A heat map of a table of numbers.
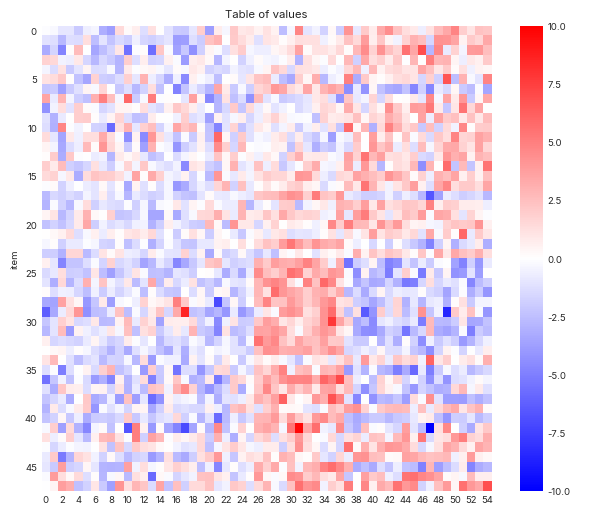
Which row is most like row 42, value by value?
15
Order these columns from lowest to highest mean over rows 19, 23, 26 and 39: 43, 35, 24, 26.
26, 43, 24, 35
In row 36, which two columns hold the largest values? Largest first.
36, 34
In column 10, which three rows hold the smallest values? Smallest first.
41, 2, 11
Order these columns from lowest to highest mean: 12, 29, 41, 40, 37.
12, 40, 41, 37, 29
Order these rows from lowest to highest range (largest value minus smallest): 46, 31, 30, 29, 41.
31, 46, 30, 29, 41
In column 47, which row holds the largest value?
34
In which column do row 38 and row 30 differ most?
13
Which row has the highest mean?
47
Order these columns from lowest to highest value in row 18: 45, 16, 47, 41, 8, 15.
8, 15, 16, 45, 41, 47
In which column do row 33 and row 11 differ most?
35
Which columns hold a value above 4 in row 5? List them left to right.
37, 49, 54
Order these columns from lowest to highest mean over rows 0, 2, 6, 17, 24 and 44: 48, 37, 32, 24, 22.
37, 22, 24, 48, 32
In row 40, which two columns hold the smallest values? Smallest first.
21, 49
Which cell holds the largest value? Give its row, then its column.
41, 31
